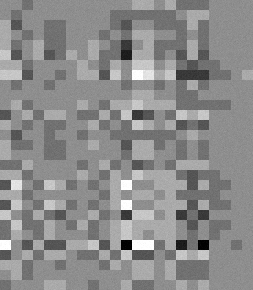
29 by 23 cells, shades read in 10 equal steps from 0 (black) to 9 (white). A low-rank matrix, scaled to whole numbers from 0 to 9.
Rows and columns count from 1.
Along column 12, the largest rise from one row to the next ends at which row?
26
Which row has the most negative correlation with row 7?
17
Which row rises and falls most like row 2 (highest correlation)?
14
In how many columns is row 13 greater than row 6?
7
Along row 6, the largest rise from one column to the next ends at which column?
13
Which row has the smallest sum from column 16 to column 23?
25
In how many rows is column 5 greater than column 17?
16
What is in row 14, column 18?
6
